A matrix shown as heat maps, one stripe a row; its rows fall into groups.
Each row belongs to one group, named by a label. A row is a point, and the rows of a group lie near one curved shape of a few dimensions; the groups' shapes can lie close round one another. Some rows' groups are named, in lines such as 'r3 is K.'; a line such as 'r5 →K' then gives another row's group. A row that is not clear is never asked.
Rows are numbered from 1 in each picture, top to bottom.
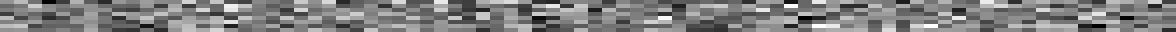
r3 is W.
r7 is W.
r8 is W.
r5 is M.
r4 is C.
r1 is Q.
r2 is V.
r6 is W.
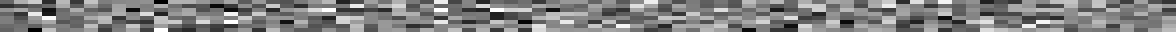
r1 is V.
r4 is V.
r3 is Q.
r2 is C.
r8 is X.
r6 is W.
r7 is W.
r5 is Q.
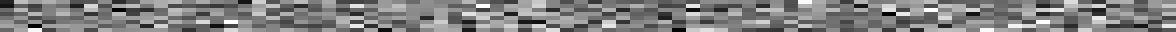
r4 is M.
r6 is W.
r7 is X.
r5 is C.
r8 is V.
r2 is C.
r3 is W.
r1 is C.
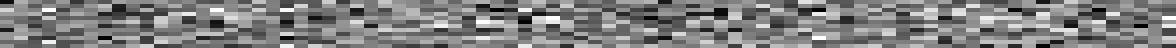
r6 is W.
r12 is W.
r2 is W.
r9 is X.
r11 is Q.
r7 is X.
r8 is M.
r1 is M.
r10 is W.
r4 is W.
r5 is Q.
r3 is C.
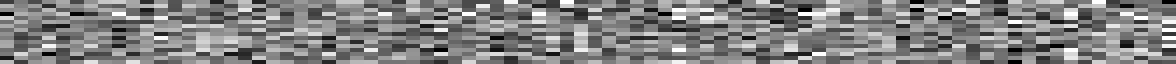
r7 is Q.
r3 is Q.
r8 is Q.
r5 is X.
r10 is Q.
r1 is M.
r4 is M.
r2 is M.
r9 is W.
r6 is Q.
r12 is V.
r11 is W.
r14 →Q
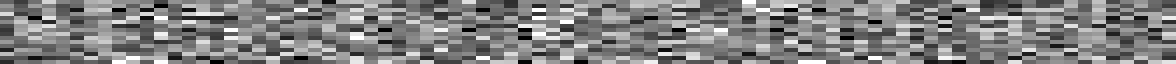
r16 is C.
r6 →M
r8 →V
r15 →C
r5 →X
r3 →W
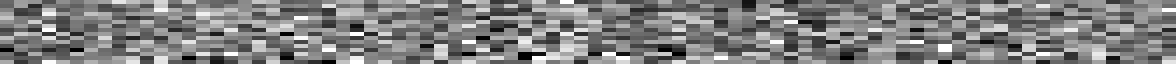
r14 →W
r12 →C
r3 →Q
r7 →C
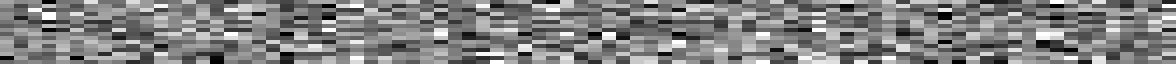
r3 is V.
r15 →M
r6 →Q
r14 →W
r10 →W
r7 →Q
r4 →C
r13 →Q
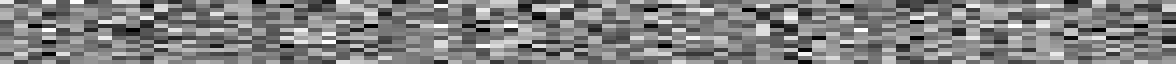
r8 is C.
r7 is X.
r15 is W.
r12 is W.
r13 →W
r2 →W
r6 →M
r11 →Q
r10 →M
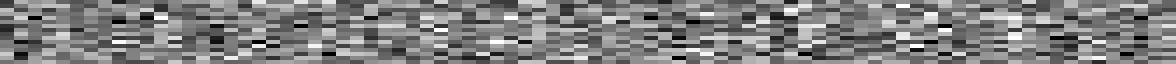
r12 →Q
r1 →C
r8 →C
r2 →M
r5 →X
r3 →W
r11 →C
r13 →M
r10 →Q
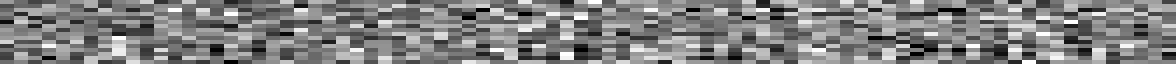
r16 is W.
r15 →M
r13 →C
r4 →W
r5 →X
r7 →X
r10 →M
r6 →M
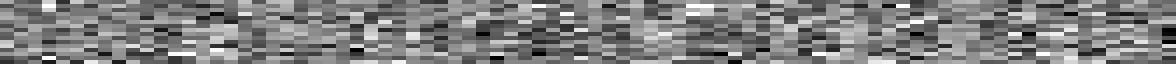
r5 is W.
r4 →M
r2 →M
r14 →W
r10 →M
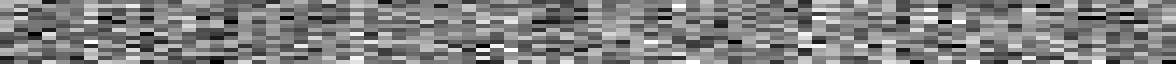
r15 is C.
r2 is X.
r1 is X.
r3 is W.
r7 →Q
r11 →M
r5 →W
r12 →C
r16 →M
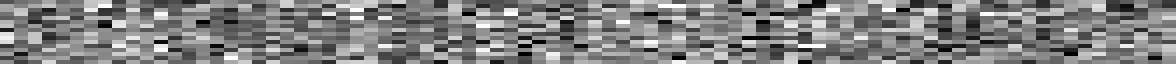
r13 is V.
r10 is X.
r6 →W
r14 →W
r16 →Q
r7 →W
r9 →X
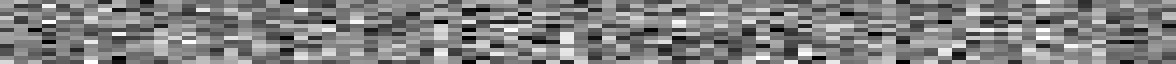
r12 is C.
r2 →C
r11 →M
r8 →X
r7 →Q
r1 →W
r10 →W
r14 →C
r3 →W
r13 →C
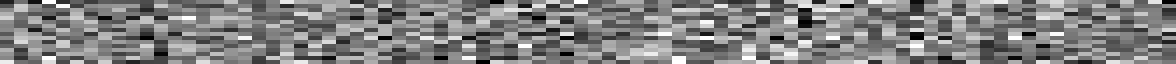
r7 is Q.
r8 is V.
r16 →C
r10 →Q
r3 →Q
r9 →M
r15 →X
